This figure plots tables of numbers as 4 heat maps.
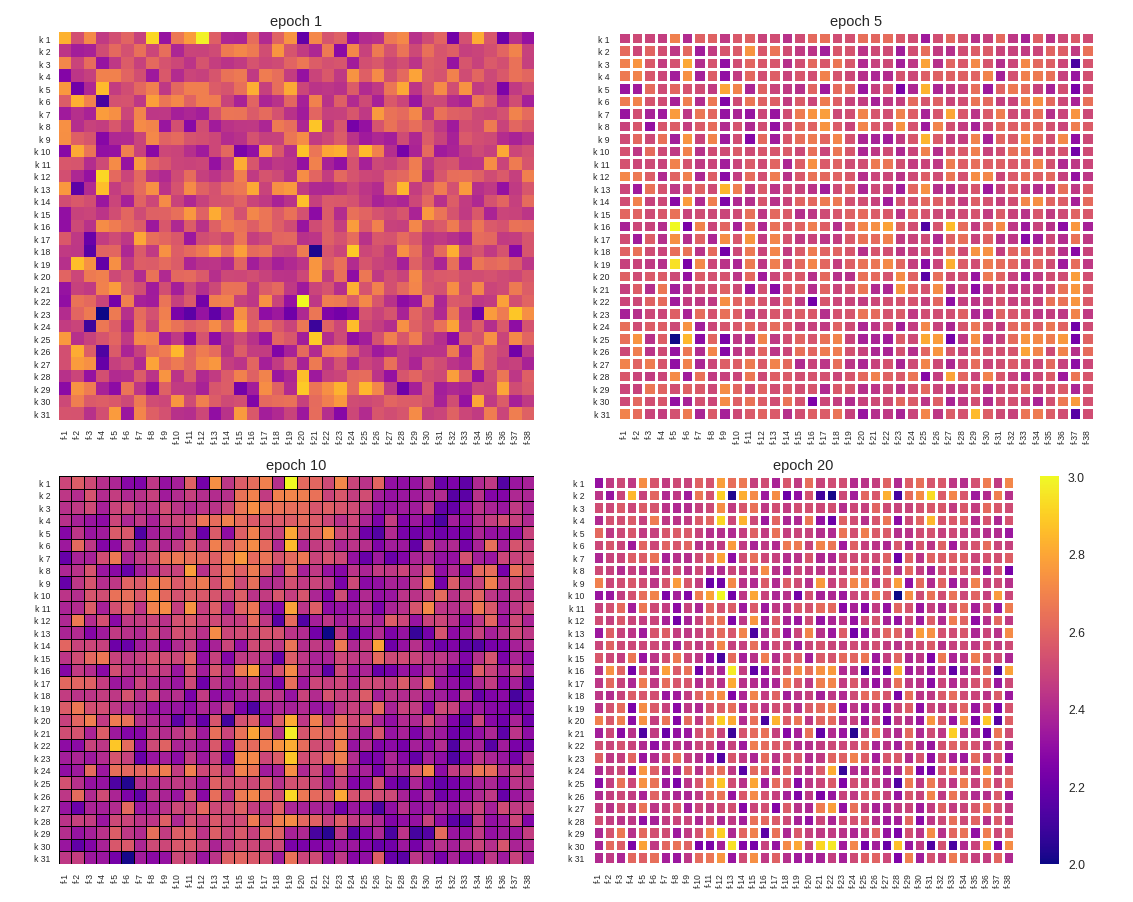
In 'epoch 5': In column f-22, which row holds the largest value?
k 16
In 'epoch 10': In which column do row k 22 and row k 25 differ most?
f-5
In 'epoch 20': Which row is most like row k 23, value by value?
k 15
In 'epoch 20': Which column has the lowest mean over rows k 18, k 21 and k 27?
f-13
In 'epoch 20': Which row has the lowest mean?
k 21
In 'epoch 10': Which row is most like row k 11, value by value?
k 24
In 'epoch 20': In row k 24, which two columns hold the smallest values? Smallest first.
f-23, f-14
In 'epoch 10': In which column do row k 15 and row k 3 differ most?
f-18
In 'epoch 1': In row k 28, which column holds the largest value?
f-20
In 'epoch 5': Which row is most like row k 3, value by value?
k 31
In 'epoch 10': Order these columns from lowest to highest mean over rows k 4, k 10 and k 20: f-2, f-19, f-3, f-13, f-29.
f-29, f-2, f-3, f-13, f-19
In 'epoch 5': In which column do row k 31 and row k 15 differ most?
f-37
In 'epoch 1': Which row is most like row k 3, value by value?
k 9
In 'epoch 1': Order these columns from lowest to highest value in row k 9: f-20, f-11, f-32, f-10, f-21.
f-32, f-21, f-11, f-10, f-20
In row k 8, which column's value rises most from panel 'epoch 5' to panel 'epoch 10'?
f-11
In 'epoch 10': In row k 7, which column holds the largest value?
f-15
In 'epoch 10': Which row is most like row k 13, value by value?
k 29
